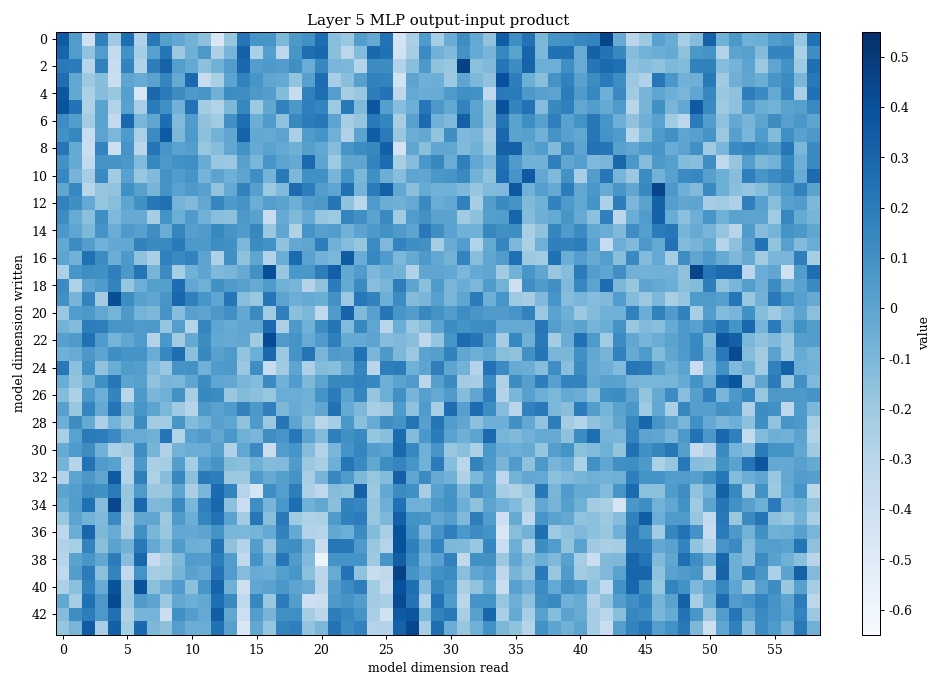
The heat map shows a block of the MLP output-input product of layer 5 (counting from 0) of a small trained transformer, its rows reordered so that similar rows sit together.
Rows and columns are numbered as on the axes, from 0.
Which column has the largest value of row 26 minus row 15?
42
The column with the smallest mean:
20
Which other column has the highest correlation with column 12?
26
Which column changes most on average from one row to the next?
16
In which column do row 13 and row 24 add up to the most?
56
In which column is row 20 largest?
22
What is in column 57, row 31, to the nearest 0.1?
0
